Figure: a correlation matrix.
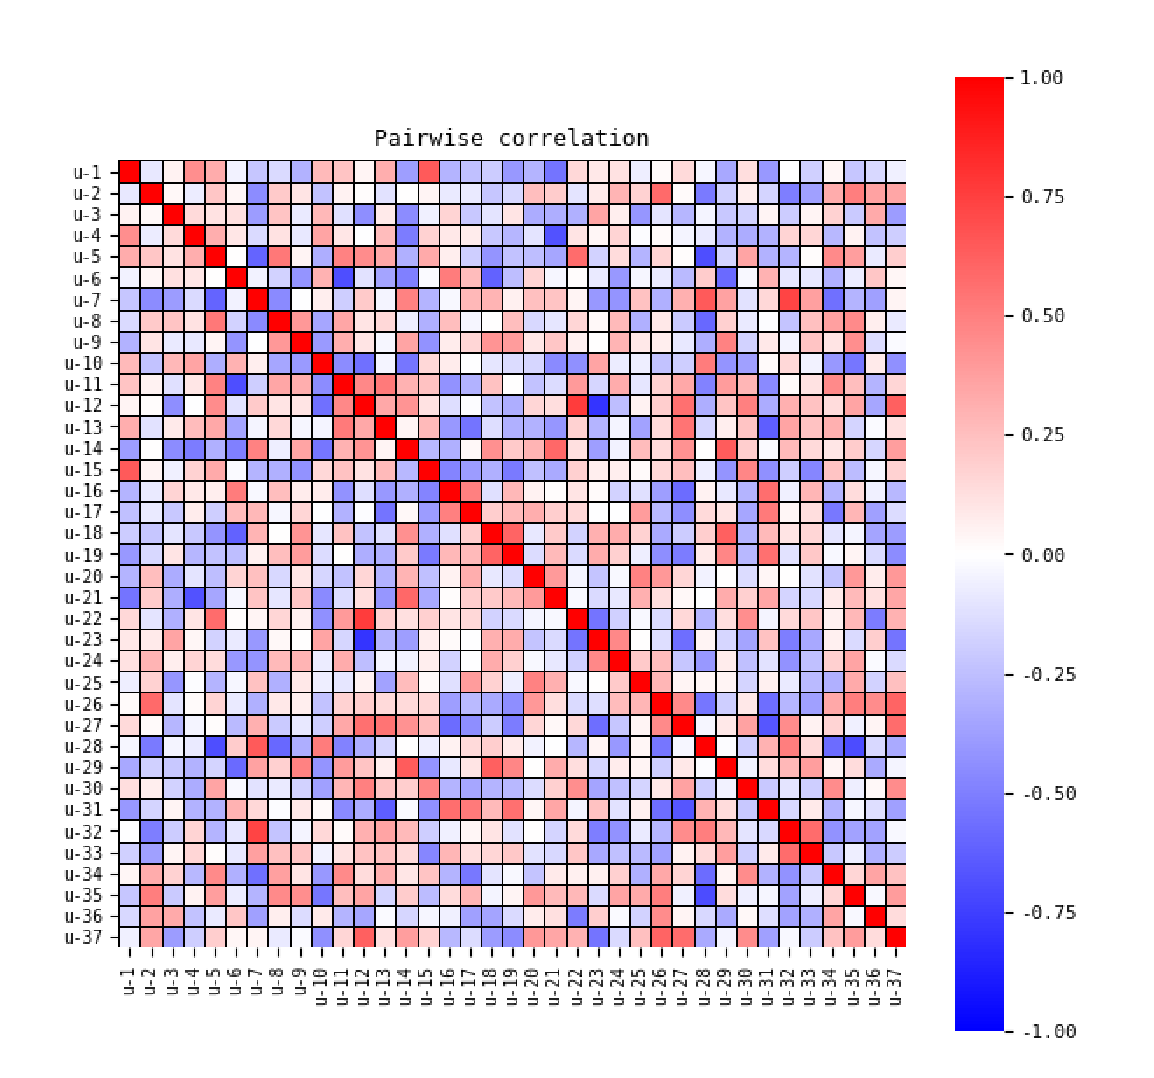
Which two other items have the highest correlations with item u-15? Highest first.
u-1, u-30
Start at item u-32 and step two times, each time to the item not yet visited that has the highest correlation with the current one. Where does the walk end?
u-28
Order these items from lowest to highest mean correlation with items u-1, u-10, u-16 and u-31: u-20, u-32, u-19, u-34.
u-34, u-20, u-32, u-19
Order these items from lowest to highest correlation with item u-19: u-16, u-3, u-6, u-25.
u-6, u-25, u-3, u-16
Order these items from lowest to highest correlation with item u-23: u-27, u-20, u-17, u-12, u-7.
u-12, u-27, u-7, u-20, u-17
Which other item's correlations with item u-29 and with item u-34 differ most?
u-7
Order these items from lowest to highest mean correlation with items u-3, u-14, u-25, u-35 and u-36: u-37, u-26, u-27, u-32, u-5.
u-32, u-5, u-27, u-37, u-26
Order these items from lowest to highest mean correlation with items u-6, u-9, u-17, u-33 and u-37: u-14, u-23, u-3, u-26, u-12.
u-23, u-3, u-26, u-14, u-12
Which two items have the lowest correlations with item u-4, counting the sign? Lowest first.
u-21, u-14
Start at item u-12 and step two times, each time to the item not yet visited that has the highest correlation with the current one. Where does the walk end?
u-5
